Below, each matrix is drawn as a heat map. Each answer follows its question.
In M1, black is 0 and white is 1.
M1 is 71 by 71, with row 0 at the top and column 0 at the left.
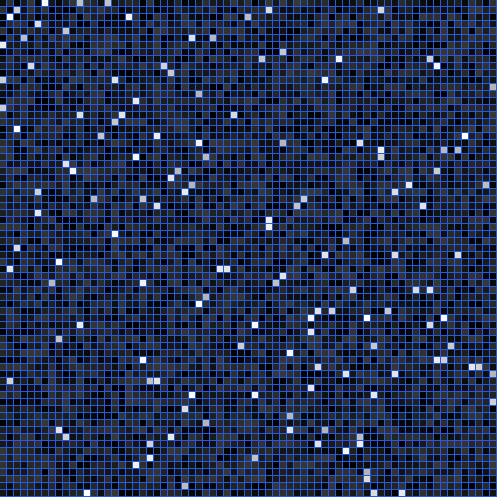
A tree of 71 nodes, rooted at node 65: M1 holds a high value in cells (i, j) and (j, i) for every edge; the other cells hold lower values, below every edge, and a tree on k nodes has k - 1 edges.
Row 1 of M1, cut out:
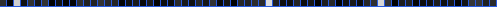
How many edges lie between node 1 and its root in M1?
3
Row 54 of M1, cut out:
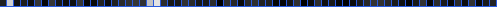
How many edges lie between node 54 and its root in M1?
2
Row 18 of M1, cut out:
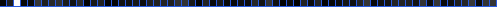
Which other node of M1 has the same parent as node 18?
35
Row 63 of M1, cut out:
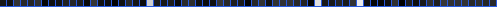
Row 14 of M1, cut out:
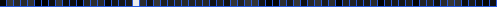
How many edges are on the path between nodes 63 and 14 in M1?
5
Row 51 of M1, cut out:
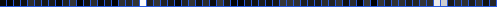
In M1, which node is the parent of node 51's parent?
21
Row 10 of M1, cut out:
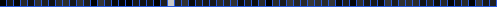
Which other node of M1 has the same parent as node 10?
25
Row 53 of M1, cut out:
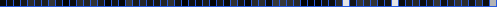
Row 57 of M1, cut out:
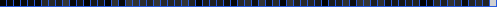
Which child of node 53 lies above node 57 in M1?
70
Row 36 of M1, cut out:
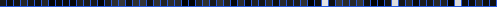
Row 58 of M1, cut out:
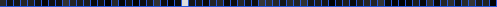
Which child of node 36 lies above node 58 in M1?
56
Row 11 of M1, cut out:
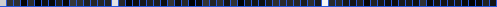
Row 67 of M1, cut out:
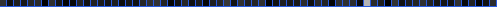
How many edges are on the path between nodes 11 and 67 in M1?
8
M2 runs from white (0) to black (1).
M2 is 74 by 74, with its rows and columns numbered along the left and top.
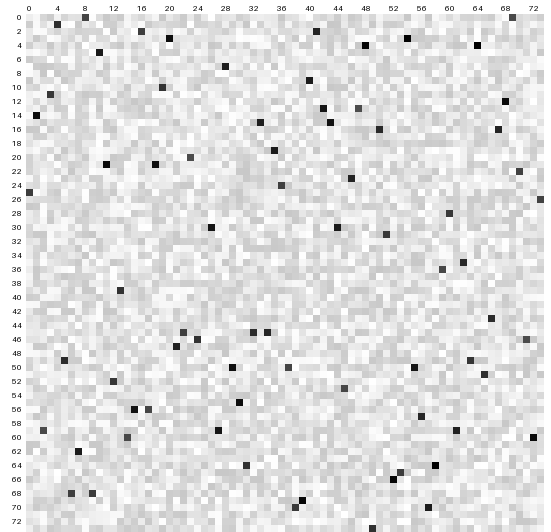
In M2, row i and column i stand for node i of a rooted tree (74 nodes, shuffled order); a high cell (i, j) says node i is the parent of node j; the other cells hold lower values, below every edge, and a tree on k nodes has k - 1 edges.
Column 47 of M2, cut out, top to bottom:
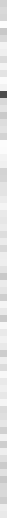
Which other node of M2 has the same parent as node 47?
42
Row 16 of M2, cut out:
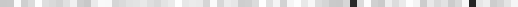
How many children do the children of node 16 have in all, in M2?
3
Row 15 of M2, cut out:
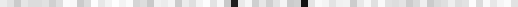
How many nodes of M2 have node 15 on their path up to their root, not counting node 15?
9
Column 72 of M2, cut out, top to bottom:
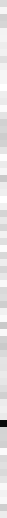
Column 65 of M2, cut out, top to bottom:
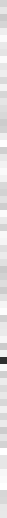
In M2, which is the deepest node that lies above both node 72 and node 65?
60
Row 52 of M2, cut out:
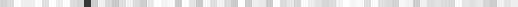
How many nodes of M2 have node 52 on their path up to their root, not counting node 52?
5
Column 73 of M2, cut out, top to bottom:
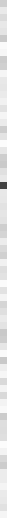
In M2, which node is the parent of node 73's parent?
30
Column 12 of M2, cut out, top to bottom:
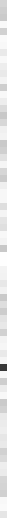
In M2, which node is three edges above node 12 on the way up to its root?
43
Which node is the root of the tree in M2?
25
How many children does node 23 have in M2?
1
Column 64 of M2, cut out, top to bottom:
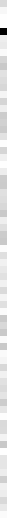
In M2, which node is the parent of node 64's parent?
1
